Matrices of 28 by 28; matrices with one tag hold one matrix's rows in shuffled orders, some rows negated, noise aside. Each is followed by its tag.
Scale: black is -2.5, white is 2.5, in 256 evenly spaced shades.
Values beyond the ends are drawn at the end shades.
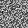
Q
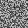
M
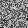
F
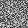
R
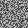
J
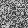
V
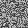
V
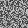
Q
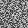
Q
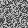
Q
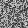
F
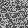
V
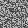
M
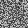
F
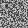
R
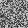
R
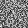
R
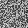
M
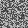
F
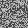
V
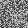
F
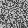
R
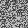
V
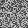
R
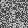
V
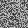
M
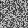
R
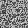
V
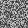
M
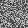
M
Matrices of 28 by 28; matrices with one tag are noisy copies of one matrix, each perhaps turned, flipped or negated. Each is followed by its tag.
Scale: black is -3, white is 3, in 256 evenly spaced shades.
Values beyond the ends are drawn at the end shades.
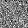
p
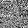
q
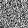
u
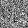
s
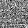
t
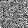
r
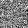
q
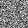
u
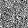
s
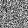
u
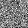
p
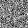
s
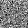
r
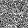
s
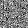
t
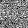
t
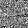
q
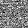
t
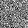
p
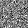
r
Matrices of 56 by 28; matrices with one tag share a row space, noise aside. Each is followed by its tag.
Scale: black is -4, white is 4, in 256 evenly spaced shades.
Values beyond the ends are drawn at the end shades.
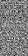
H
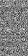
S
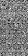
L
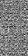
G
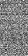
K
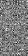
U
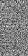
S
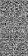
H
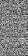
U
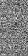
L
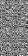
U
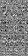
H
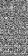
G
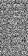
L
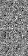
H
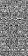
H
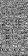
U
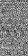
S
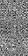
K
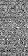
K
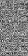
U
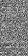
S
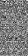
H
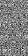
K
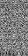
K
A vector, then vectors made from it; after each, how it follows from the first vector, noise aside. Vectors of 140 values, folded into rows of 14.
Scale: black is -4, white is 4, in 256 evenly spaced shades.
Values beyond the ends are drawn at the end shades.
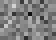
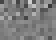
wrapped around, negated, partly zeroed.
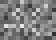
wrapped around, negated.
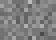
reversed, negated, shrunk.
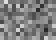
wrapped around, negated.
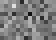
copied.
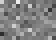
wrapped around, negated, partly zeroed.
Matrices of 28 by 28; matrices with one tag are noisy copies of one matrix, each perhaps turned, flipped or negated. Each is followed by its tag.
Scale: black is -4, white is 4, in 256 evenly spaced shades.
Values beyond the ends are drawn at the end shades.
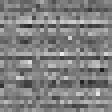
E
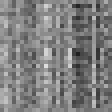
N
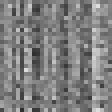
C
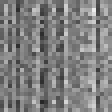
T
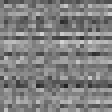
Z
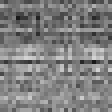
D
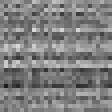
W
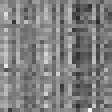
N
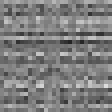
Z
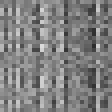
T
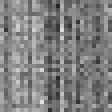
D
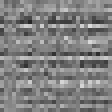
E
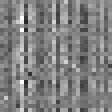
E
